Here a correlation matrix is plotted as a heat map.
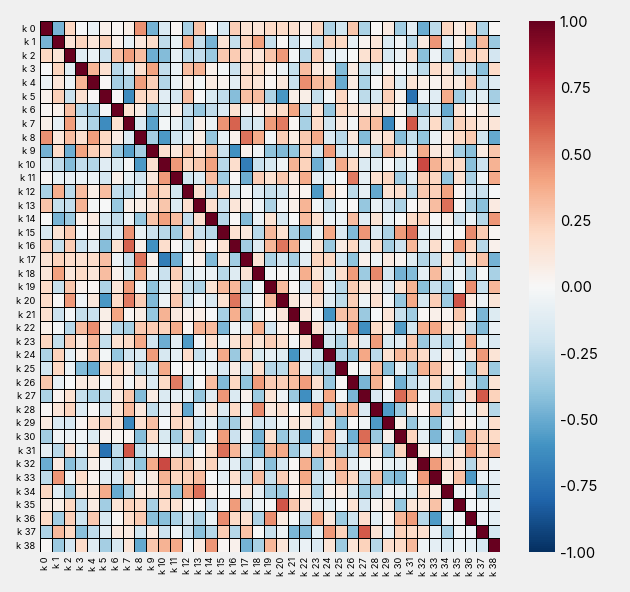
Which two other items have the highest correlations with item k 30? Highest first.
k 27, k 15
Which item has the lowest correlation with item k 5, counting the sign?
k 31
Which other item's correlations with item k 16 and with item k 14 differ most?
k 9
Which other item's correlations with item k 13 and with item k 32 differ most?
k 0
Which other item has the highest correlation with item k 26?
k 11
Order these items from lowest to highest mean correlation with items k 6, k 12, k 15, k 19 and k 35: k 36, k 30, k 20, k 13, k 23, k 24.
k 13, k 23, k 24, k 30, k 36, k 20
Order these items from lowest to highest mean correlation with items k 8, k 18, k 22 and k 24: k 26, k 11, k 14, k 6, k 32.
k 6, k 14, k 32, k 11, k 26
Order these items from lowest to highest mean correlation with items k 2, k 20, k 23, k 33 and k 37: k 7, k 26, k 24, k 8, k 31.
k 24, k 26, k 8, k 31, k 7
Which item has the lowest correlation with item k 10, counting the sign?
k 17
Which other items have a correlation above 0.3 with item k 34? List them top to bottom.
k 5, k 12, k 13
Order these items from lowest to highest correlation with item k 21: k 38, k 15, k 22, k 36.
k 15, k 38, k 36, k 22
